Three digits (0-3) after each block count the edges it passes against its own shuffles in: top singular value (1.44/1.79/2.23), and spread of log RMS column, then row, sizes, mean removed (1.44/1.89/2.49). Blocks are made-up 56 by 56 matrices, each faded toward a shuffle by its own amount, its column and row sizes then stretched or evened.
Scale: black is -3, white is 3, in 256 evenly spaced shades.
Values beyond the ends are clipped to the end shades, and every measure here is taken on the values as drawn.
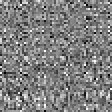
2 3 1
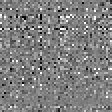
2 2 3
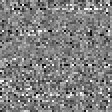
0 0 3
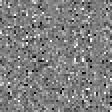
0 2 0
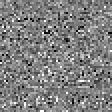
1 0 2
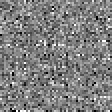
0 1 2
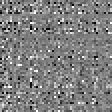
0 3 3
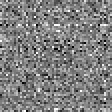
2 2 2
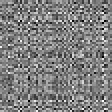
3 3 2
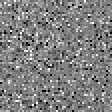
1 0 0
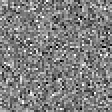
0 0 0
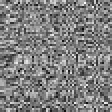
2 0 1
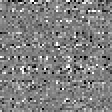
1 1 3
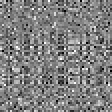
3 0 2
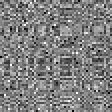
3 0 0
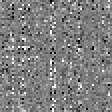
0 3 1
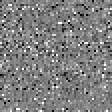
1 0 2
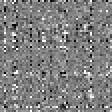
2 3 3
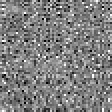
2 1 1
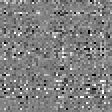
1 2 3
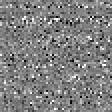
0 0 3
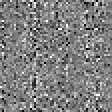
2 3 1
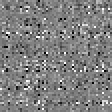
1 2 3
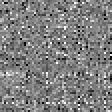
2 2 2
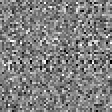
2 1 1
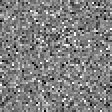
0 0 1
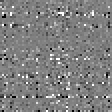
0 2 3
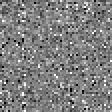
0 2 0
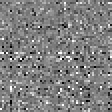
0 2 3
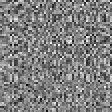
3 1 1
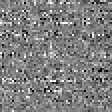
1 1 3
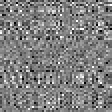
3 1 3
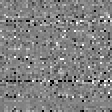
2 1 3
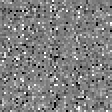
0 2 1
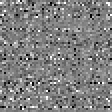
0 1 3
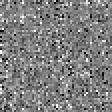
0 2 1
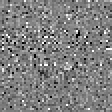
1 1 2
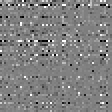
3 2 3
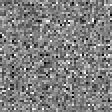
0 1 2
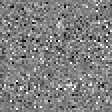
0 0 2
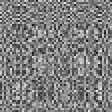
3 2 0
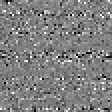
0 0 3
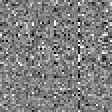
2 2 2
